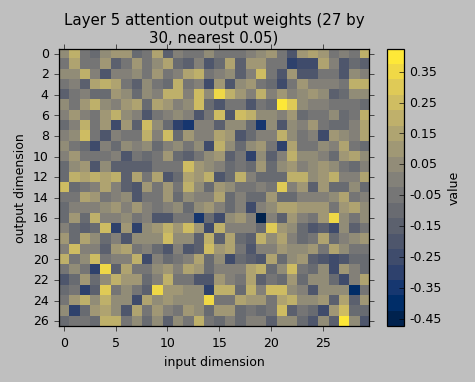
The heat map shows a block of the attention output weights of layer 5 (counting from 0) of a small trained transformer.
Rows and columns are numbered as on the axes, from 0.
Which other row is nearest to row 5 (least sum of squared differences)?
15
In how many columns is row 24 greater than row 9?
18
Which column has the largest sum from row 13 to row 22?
22
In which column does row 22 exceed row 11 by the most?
5
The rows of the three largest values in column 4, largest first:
21, 23, 17
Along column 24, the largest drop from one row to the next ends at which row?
1
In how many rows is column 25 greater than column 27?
14
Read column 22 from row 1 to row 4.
-0.3 0.1 -0.05 0
